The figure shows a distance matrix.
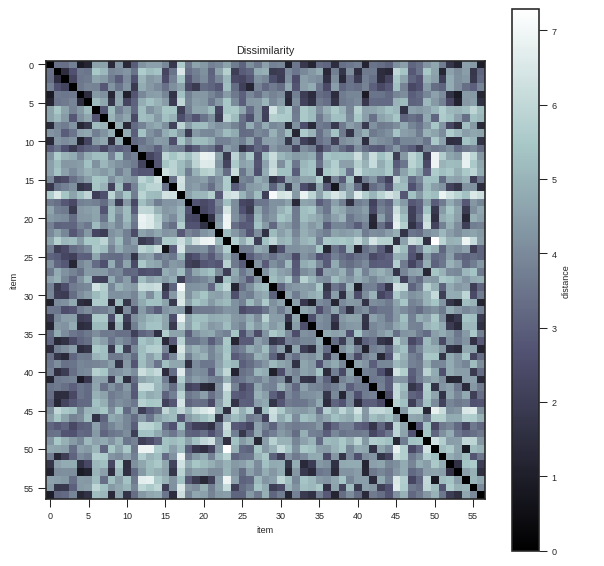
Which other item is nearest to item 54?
50
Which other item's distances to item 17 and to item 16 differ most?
37
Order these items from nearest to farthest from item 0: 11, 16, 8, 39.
8, 16, 11, 39
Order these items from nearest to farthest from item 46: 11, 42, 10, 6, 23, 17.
6, 17, 11, 10, 23, 42
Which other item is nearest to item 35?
14
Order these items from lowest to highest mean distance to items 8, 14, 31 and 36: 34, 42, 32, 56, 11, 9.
56, 34, 11, 32, 42, 9
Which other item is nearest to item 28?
22
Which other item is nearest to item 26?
3
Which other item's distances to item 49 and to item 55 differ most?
45
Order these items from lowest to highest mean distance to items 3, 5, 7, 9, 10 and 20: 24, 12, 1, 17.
1, 24, 17, 12
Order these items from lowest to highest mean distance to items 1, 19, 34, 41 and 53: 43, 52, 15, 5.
5, 52, 43, 15
